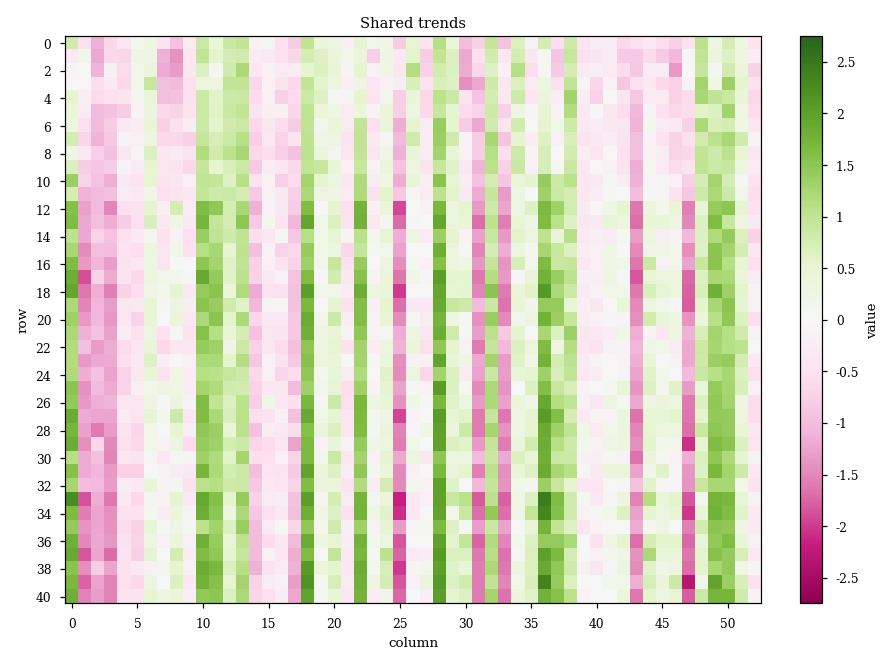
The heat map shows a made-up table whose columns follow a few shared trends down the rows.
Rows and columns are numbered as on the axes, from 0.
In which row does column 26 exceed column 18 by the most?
2
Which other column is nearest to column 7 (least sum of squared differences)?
27
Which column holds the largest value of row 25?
28
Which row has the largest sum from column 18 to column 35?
39
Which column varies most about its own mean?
37
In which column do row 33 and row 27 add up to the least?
25
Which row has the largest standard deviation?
33
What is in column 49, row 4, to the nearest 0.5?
1
